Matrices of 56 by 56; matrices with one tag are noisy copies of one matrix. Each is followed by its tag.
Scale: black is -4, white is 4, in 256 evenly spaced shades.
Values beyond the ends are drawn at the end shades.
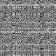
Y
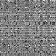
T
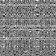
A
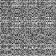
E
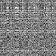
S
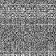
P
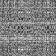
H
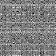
Y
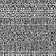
P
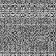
P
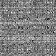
H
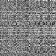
T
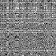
S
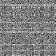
Y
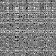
S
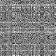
Y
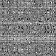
H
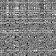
S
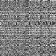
T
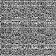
E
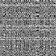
A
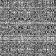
H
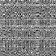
A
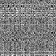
P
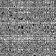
H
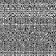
P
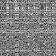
S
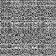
E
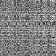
T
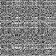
E
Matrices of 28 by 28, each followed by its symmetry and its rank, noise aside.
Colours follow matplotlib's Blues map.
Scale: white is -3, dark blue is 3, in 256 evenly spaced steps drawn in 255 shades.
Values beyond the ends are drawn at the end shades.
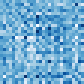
antisymmetric, rank four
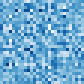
antisymmetric, rank six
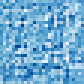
antisymmetric, rank six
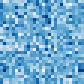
antisymmetric, rank six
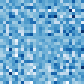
antisymmetric, rank four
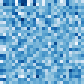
no symmetry, rank four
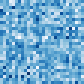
antisymmetric, rank eight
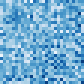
no symmetry, rank six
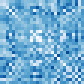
symmetric, rank four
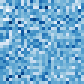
no symmetry, rank six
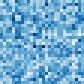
no symmetry, rank eight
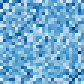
symmetric, rank eight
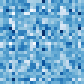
no symmetry, rank four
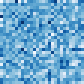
symmetric, rank eight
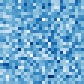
no symmetry, rank eight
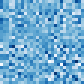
no symmetry, rank four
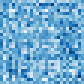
no symmetry, rank six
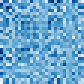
symmetric, rank four
